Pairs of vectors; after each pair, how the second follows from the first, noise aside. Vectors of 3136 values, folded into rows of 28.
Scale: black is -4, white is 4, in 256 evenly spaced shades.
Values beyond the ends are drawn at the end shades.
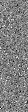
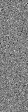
reversed, negated, shrunk.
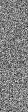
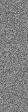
reversed, negated, shrunk.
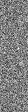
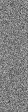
wrapped around, negated, shrunk.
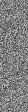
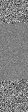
reversed, partly zeroed.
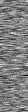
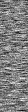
wrapped around.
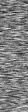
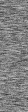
wrapped around, negated, shrunk.
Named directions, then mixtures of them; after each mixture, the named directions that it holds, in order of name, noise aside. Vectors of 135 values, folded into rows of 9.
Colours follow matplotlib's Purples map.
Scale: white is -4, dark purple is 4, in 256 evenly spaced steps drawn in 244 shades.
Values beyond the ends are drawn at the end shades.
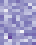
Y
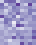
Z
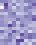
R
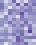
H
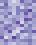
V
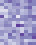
R, Y, Z.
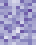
V.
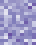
H, R, Y.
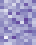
H, V, Y.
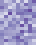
H, V.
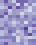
H.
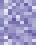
H, V, Y.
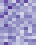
H.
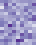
R.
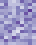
V.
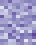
R, Y, Z.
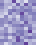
H.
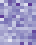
Z.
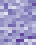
H, R.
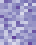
H, V, Z.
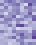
R, Z.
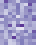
R, V, Z.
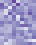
H, Y, Z.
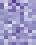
H, R, V.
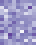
R, Y.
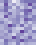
R, V, Y.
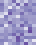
H.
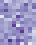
H, Y, Z.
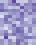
H, V, Y.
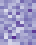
V, Y, Z.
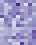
Z.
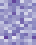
V.
